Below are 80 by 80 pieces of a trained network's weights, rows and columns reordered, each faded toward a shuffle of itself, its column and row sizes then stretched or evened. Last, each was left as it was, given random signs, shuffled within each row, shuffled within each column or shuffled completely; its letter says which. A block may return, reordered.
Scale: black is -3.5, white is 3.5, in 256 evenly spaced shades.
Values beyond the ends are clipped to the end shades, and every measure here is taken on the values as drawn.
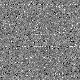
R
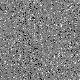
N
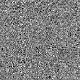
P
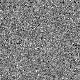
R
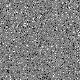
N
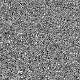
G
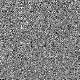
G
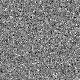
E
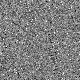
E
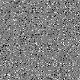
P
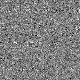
R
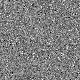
E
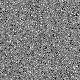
E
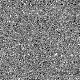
R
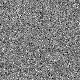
E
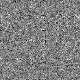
G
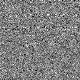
R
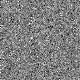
N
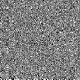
P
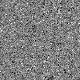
N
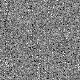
N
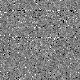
P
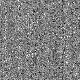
N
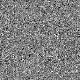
G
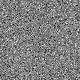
E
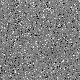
E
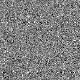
G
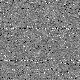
R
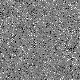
N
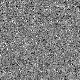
R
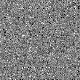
G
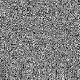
P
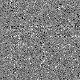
G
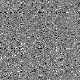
P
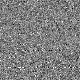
R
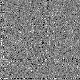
P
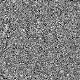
G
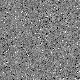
N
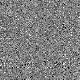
P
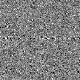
P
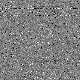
R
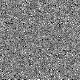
G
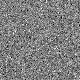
E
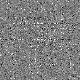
P
